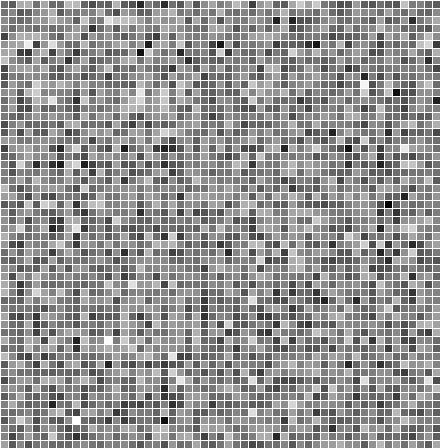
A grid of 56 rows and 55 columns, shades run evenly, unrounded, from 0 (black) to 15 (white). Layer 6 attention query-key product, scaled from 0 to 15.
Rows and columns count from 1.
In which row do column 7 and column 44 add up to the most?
43
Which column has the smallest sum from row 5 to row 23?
48
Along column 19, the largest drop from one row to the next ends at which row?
46
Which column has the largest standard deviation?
10
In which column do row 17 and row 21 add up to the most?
37
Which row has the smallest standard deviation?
2
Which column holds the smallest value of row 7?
18
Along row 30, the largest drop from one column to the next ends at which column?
23
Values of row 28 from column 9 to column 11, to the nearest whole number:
10 10 6
